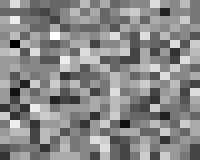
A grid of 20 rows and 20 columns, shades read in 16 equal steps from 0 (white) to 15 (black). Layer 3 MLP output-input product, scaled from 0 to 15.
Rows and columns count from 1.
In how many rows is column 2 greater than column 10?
10
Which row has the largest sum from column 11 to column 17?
8
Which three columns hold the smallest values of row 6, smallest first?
18, 20, 3
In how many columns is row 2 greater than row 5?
11
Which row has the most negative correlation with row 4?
14
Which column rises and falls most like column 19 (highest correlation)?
2
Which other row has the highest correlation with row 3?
1
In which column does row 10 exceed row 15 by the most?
7
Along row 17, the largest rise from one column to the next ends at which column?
4
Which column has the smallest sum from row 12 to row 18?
5
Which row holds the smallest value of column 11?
19
